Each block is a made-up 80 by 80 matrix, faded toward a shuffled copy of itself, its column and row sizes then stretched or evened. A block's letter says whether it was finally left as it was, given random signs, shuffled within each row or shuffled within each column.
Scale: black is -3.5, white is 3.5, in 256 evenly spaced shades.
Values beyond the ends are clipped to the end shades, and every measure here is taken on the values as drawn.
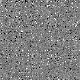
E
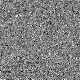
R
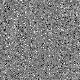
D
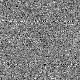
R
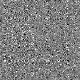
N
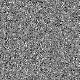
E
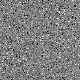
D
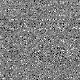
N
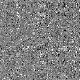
N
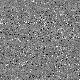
R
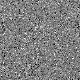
D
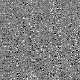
N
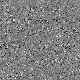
R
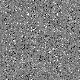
D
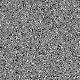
R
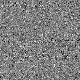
R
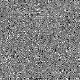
N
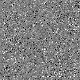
E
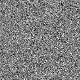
D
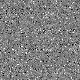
R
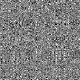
N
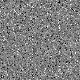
D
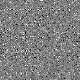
N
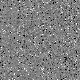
D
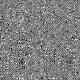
N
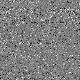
R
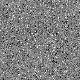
D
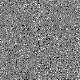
E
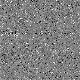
R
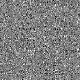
N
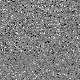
R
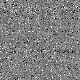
R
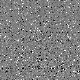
E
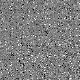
E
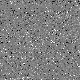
R
